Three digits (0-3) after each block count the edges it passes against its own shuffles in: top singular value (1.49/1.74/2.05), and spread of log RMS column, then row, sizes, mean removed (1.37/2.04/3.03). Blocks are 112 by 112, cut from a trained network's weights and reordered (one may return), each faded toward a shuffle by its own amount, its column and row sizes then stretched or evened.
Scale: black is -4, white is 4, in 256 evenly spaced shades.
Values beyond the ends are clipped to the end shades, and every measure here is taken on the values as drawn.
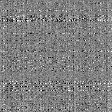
2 1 3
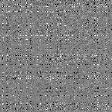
0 3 3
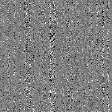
0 3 1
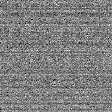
3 1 1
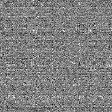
2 2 1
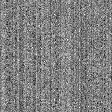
3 1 0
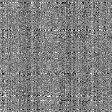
3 1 3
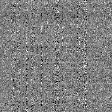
1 3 0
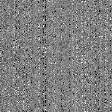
1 3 1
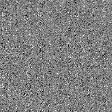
0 2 1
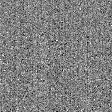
0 0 1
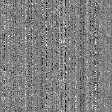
3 3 1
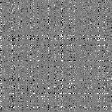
2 3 3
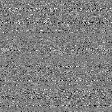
0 0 3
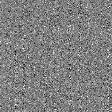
0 2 0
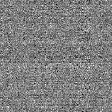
2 2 0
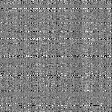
3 1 3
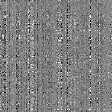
3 3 2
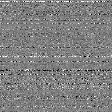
2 0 3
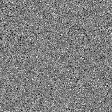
0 1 1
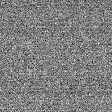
1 0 0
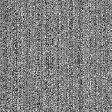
2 2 0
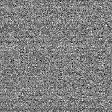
1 1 0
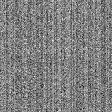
3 0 0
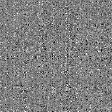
0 2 2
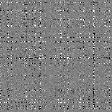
1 3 3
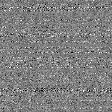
0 0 3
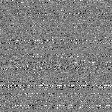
1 0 3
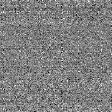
1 2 1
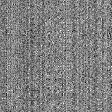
3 1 1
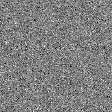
0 0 1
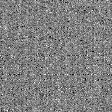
0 0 2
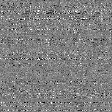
0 1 3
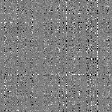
1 3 2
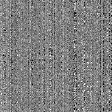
3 3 1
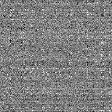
2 2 1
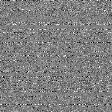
1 0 3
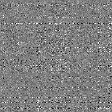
1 2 3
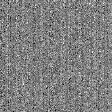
1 2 0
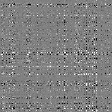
2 3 3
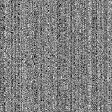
3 2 0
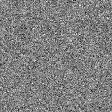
1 0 1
